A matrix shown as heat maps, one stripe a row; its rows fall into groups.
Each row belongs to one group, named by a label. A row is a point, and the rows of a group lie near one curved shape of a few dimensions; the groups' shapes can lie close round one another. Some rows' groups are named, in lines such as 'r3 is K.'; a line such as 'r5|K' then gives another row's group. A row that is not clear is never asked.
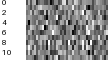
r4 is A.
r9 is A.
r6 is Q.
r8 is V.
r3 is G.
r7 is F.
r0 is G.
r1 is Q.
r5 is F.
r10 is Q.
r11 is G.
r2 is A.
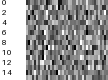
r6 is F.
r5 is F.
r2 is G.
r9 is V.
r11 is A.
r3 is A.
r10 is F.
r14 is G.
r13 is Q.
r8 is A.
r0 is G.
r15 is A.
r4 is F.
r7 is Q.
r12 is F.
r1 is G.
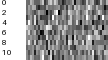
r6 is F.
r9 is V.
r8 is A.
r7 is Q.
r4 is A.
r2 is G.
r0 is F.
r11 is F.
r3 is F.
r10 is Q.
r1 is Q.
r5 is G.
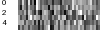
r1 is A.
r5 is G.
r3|Q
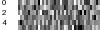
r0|V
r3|G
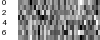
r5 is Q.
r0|Q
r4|Q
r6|V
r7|Q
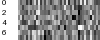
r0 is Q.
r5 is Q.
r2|F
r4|F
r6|F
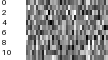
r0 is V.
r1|A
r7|F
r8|Q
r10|A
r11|Q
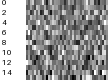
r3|F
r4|Q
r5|G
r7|G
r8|G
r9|G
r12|G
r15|V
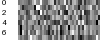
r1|F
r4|V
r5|A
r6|A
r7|Q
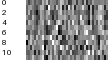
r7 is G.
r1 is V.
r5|G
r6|G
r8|F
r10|Q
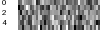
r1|G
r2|A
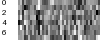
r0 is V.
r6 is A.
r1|G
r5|A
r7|Q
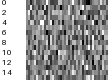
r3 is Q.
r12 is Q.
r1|A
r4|F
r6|G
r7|Q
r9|Q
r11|F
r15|V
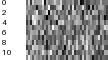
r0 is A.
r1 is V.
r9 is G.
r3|G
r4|G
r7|A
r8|A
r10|G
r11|A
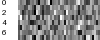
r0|G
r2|F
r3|A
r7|F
